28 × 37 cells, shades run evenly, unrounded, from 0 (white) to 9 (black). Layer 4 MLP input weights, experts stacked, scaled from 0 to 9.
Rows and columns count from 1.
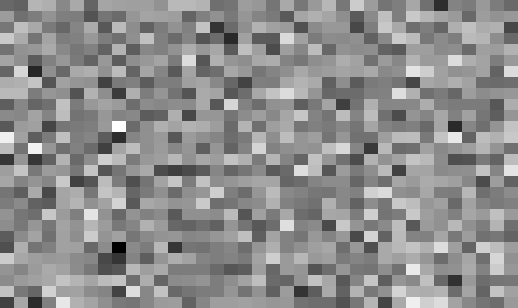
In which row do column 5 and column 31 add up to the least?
28
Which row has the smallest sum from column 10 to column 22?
15
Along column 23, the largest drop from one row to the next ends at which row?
26
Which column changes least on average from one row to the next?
6
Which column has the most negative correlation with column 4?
20
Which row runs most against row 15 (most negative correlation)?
14
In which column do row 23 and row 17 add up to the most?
9
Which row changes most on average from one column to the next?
27
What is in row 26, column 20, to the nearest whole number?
5
